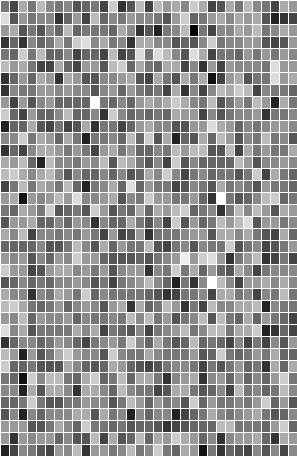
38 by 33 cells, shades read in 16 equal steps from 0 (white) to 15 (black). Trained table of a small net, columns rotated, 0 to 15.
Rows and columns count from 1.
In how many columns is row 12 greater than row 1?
15
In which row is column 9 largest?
33
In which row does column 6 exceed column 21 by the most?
22
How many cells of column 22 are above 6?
22
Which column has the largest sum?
30
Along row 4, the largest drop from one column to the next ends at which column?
16
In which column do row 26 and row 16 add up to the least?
3
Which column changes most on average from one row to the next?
1
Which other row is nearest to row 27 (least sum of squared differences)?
12
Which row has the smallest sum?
17
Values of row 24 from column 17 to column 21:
4 7 9 13 8
